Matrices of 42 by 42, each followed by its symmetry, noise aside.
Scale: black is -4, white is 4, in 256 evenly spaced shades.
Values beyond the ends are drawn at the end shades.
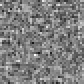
no symmetry.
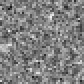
no symmetry.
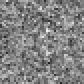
mirrored top to bottom.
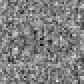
mirrored top to bottom.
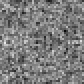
mirrored top to bottom.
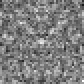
mirrored left to right.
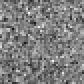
antisymmetric.
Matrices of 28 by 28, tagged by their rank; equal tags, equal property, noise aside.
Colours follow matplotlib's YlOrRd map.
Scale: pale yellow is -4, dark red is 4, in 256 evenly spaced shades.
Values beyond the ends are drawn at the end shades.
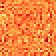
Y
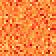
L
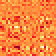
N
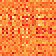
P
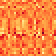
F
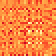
F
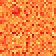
Y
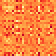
F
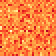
L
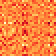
P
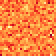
L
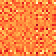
P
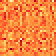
P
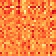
P
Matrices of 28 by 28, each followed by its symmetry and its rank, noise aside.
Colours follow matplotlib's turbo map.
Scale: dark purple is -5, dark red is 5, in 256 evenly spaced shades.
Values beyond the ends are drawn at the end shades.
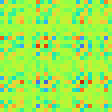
symmetric, rank two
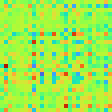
no symmetry, rank three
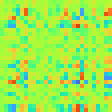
antisymmetric, rank two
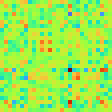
symmetric, rank three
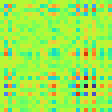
symmetric, rank one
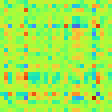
antisymmetric, rank two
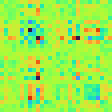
symmetric, rank two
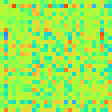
no symmetry, rank three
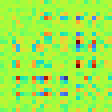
antisymmetric, rank two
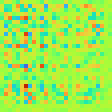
no symmetry, rank three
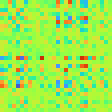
antisymmetric, rank two
